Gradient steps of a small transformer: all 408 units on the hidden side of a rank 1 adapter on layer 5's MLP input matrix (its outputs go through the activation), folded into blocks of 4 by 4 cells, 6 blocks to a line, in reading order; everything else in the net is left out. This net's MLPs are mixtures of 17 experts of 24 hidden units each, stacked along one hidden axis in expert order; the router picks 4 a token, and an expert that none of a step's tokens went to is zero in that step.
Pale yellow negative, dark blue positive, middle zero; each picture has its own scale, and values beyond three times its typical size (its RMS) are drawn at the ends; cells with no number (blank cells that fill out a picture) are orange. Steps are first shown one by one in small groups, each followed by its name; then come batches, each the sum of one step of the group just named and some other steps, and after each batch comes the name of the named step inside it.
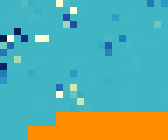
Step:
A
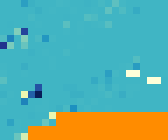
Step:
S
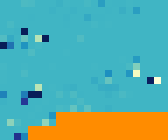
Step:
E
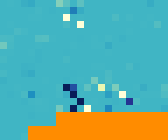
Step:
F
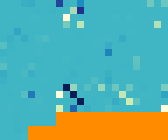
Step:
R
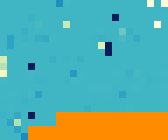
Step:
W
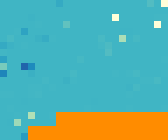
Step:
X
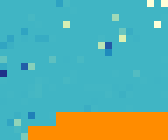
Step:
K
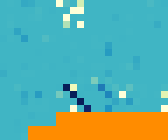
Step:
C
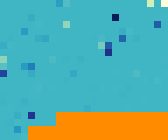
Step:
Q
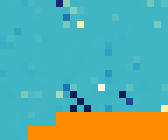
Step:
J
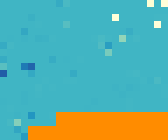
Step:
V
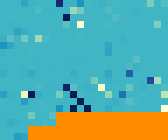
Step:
J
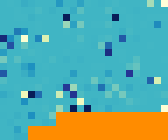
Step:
Q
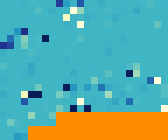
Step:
E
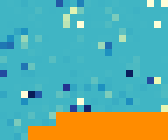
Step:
K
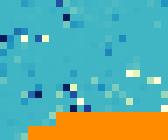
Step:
S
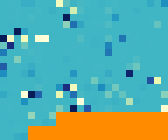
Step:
A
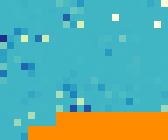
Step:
X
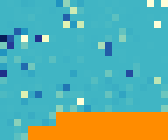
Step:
K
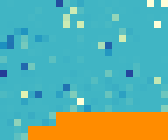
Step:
K
